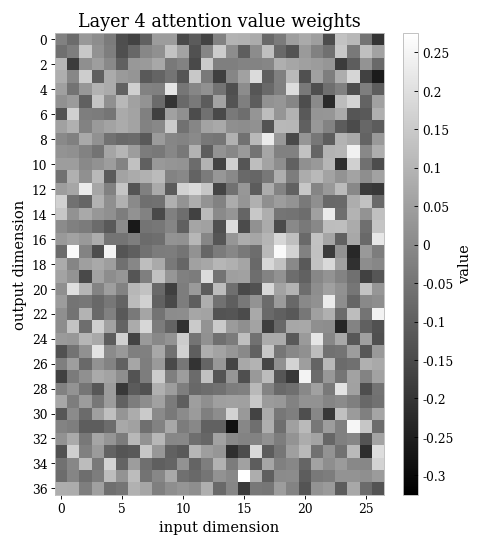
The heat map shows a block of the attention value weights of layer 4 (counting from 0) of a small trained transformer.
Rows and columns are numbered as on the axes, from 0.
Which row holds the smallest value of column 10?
23
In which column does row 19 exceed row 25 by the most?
0
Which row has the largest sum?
18
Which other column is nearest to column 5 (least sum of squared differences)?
10
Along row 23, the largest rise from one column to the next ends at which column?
11
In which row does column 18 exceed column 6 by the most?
17
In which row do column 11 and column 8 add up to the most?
12
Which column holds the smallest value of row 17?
24
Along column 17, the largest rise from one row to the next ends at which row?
8
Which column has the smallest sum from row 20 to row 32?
9
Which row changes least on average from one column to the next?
29
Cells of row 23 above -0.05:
18
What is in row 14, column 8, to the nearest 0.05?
-0.15
